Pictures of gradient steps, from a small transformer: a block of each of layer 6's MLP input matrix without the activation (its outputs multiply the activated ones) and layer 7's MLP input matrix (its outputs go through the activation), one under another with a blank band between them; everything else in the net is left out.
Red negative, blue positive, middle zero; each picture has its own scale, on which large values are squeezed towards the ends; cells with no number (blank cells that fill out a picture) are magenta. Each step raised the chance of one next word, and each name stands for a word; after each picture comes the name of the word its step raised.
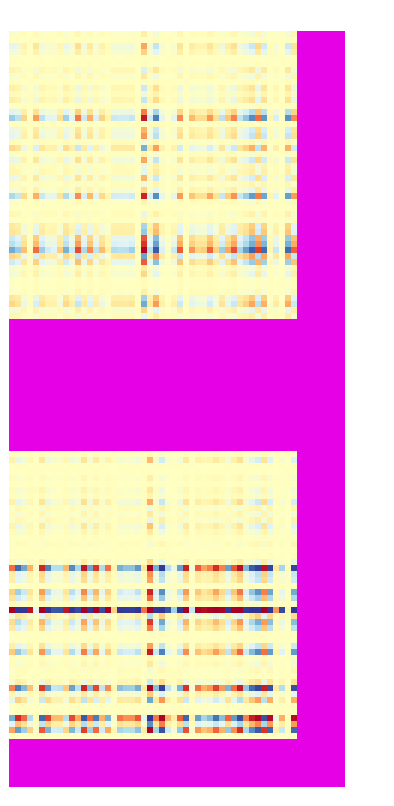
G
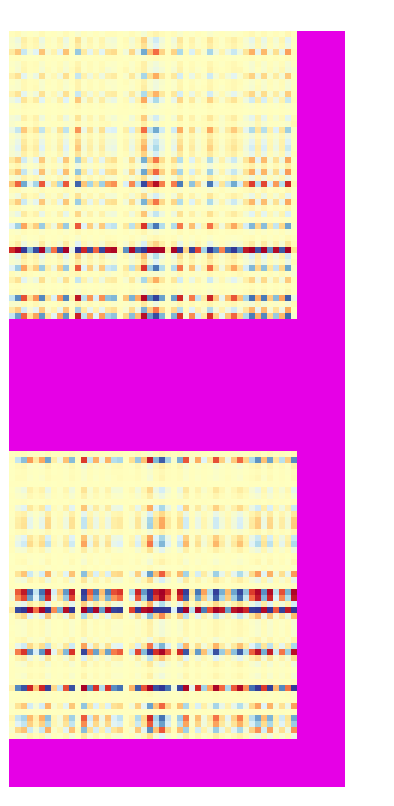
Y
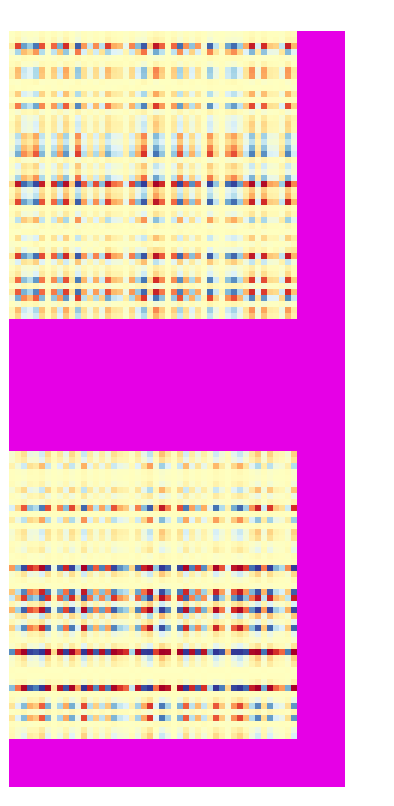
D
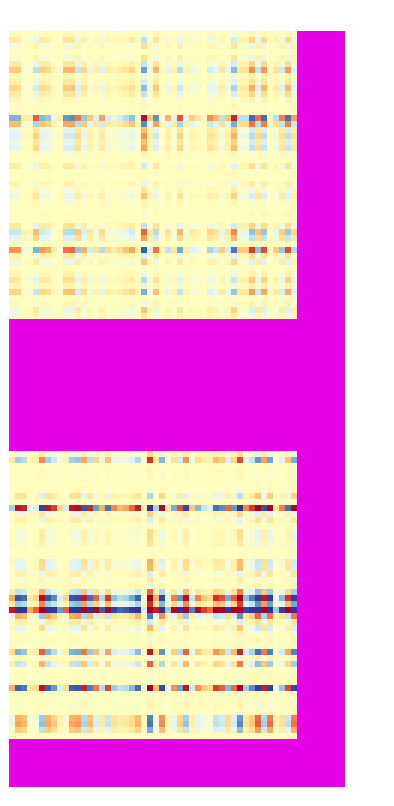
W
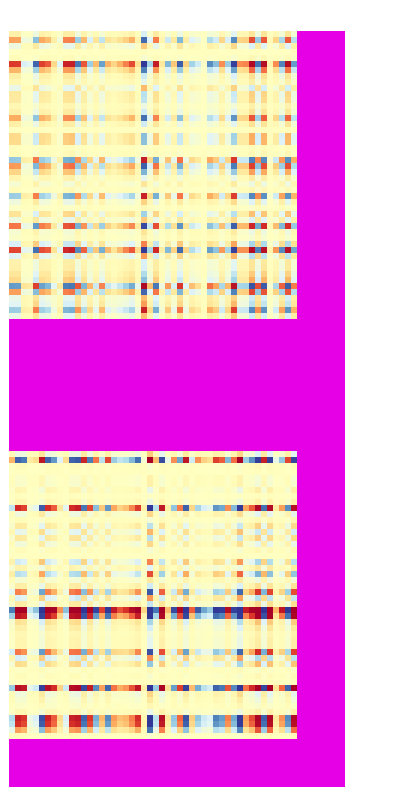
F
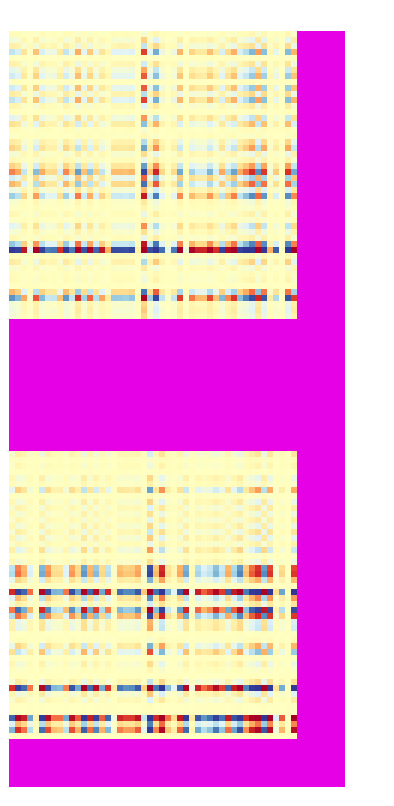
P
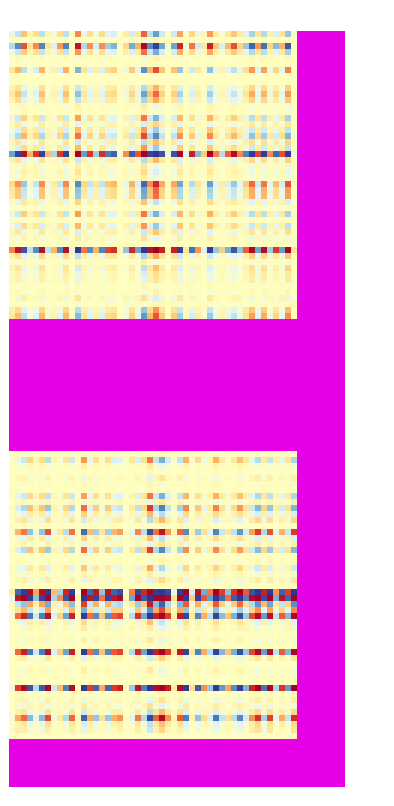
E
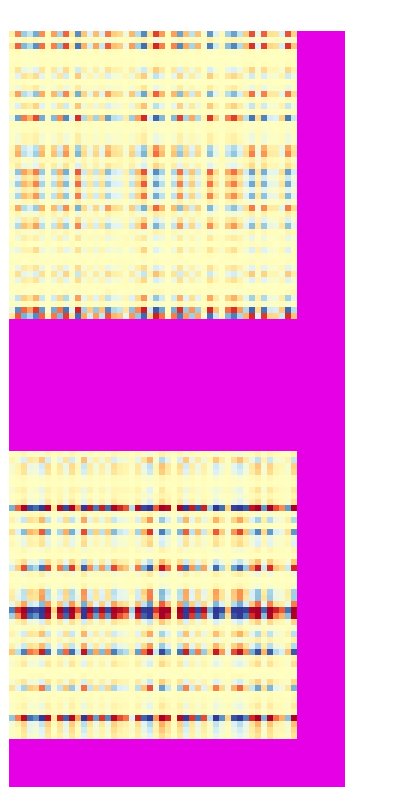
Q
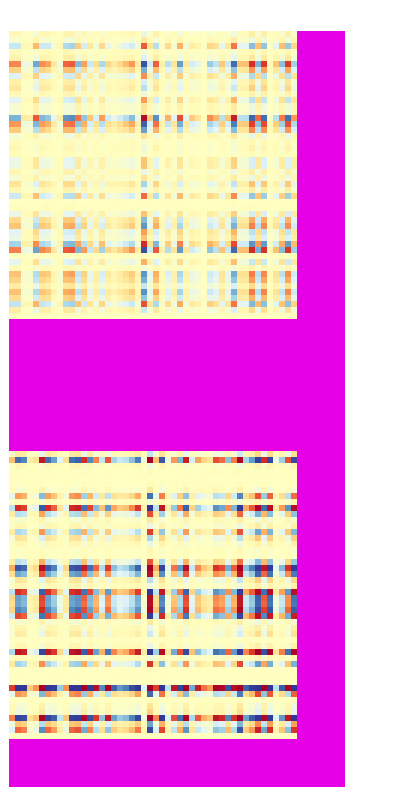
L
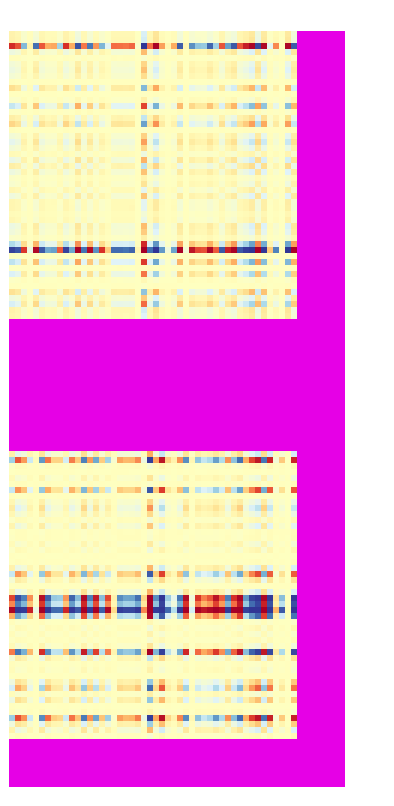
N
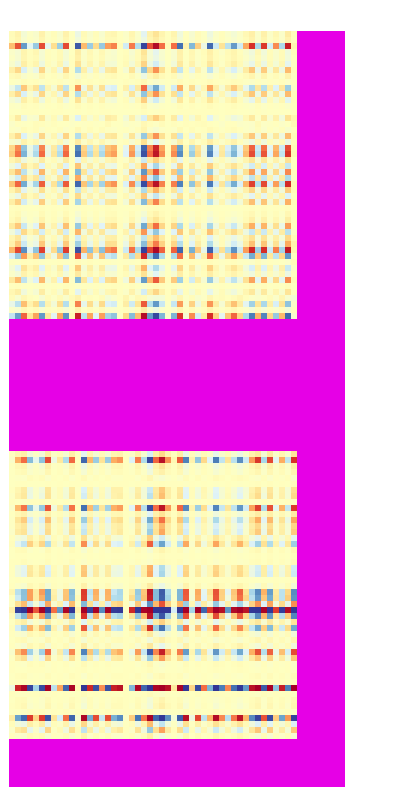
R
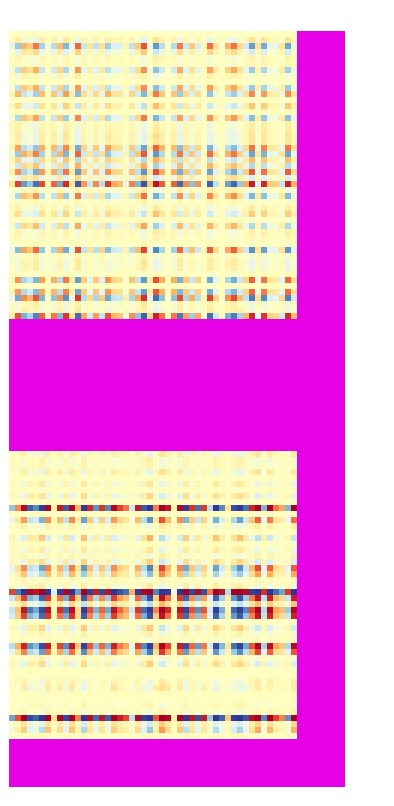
P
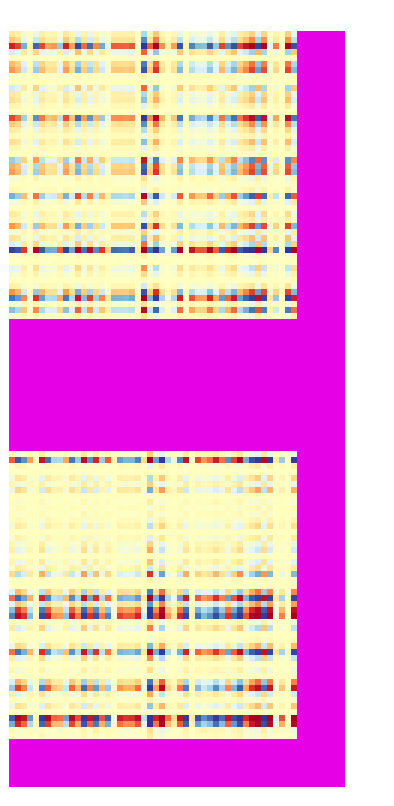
F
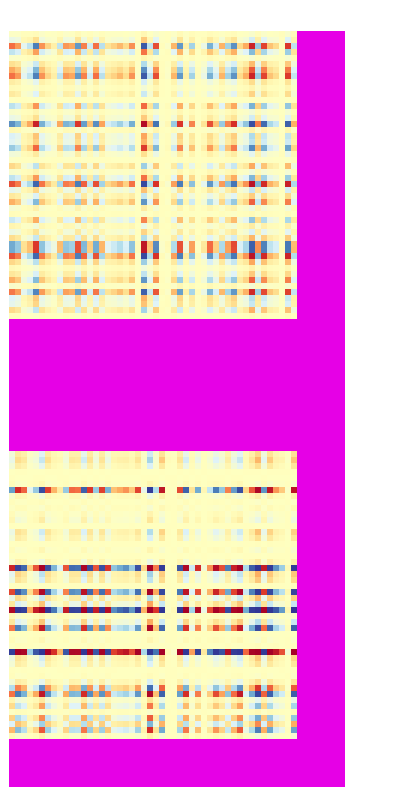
D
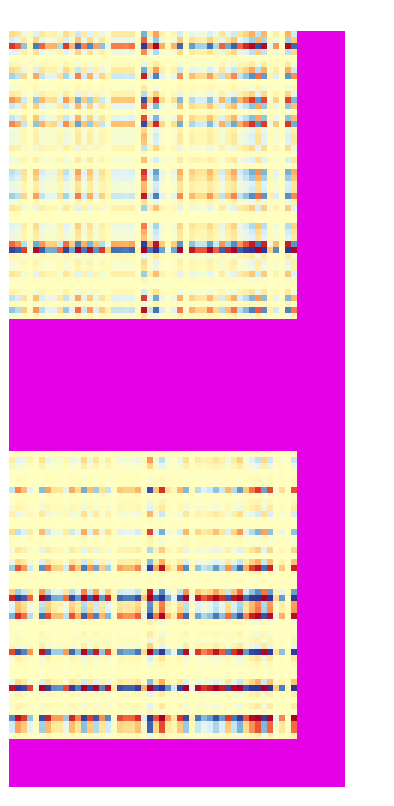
Q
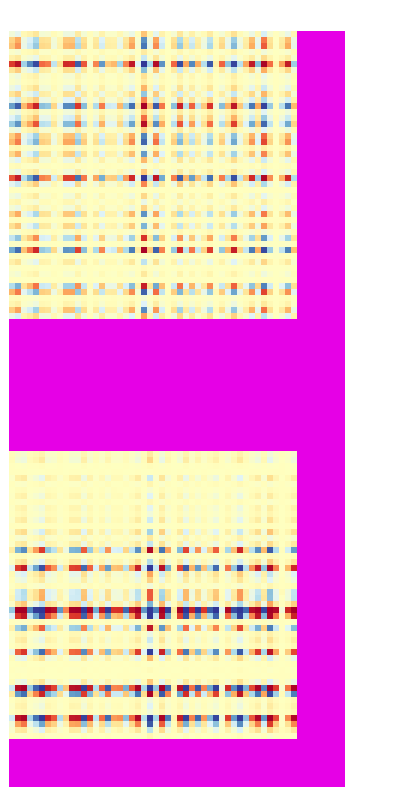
F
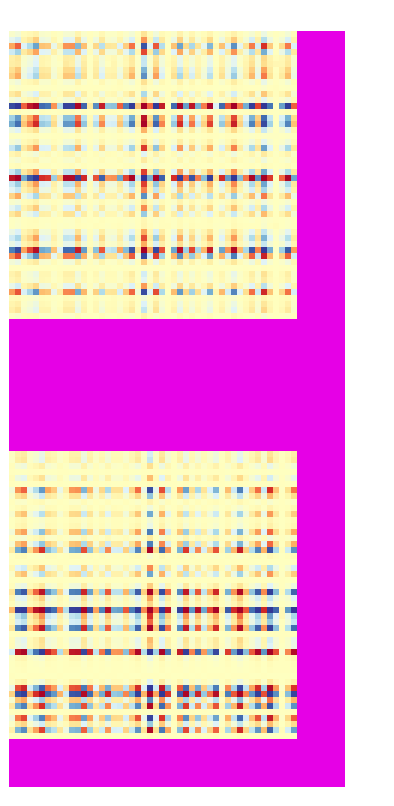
D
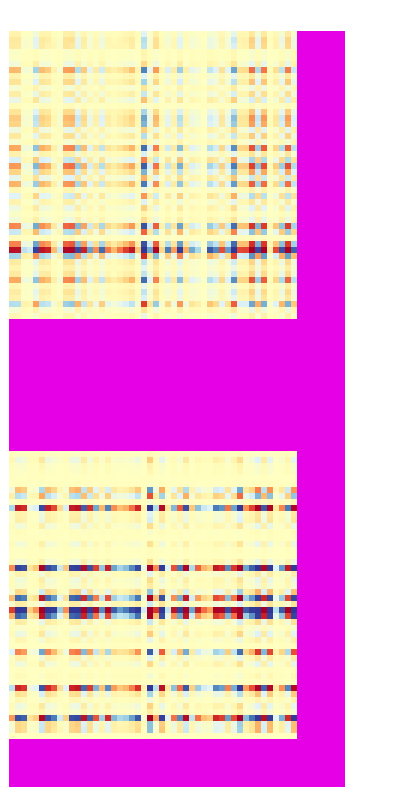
R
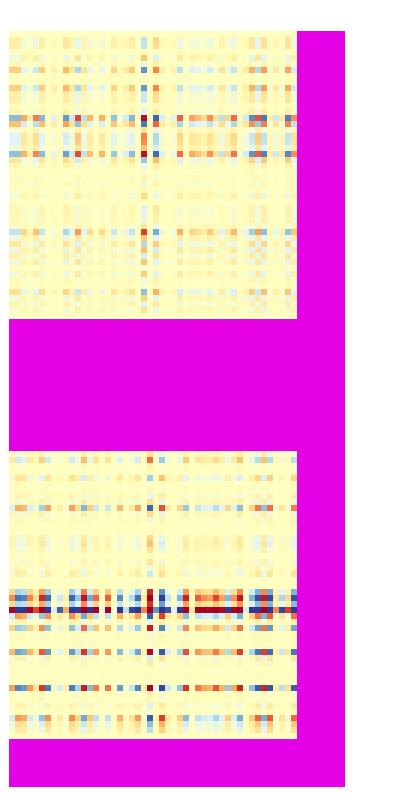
W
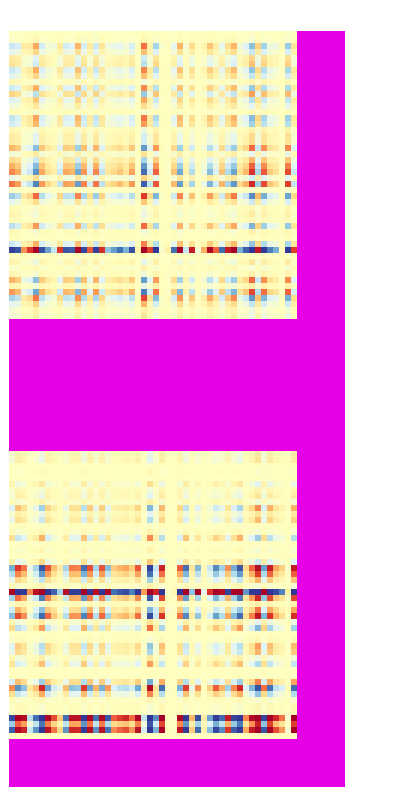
P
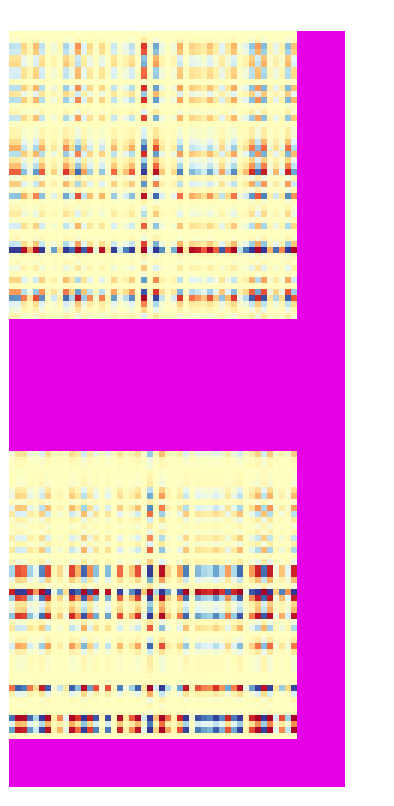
P
